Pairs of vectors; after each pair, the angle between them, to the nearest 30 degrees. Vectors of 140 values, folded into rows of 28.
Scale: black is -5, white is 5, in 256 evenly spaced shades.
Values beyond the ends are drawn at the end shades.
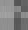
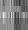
30 degrees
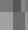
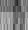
30 degrees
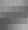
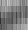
30 degrees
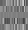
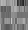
120 degrees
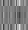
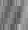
60 degrees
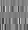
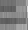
90 degrees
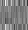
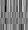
90 degrees
